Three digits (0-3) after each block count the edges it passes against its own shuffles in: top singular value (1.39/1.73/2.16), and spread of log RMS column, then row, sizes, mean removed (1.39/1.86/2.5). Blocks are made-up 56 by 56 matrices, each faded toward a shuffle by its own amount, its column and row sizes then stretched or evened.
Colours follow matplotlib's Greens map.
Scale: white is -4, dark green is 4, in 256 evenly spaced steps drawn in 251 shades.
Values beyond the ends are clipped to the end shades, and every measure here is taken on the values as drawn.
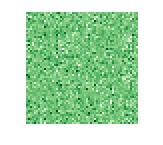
1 2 0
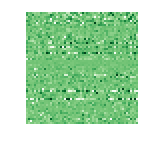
2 0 3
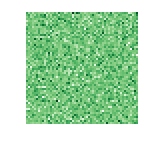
2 0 0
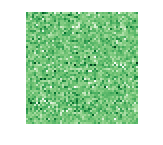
0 1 2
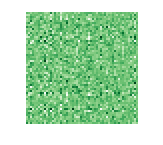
2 3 1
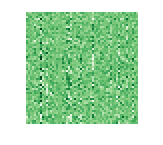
2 3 1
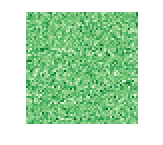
0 0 2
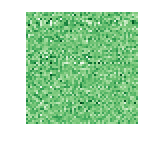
2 1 2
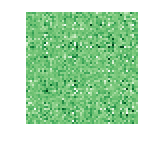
0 2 2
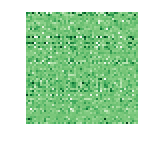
2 0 3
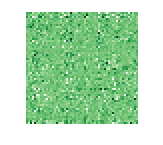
1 2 2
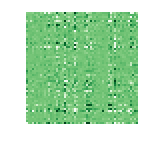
1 3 3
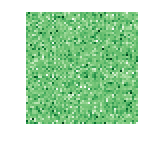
2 0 0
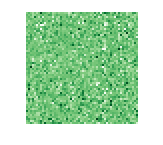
0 1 1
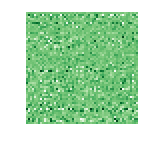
1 1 3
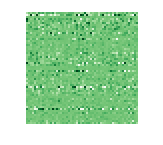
2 1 3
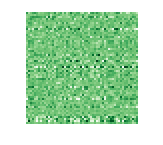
3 0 3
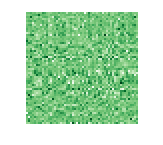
3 0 2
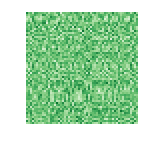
3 0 1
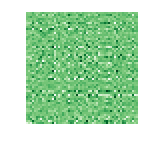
3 2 3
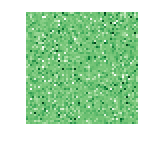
0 1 0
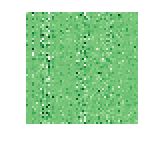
1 3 0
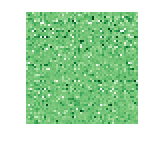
2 0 2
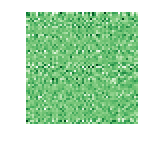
3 1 3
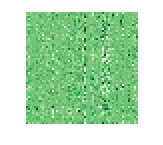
1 3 1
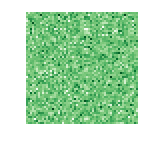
2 0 0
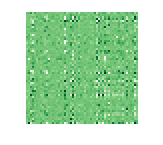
3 3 2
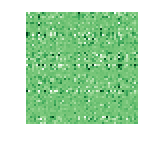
2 2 3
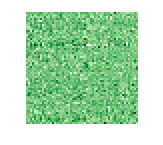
2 0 1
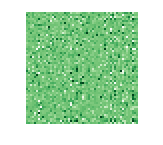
2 2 0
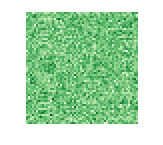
1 0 0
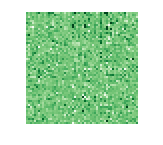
1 2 1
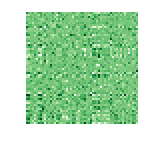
3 2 2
